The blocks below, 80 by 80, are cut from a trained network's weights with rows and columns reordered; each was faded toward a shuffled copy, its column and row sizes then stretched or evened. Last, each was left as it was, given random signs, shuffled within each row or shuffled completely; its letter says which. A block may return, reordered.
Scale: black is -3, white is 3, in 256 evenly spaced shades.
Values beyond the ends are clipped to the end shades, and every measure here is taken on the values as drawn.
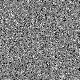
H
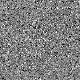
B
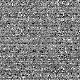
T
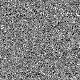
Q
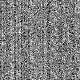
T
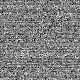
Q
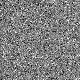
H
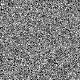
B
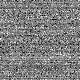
Q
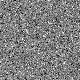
H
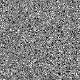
B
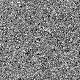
H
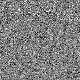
Q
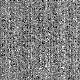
T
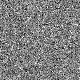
H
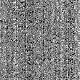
T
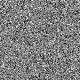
H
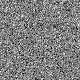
H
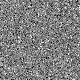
H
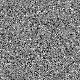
Q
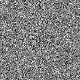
B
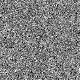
Q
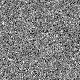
H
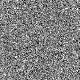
B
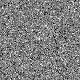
H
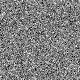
H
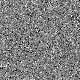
H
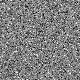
H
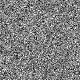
Q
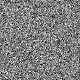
Q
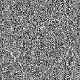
T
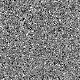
B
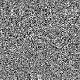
T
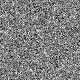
H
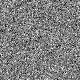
H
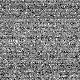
Q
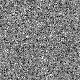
H
